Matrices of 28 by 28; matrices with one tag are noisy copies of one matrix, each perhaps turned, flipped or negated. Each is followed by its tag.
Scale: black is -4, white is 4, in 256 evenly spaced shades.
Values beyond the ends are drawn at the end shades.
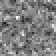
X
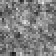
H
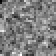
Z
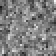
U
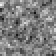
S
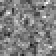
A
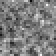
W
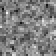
A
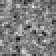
X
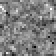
A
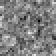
S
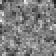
Z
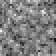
W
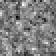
X
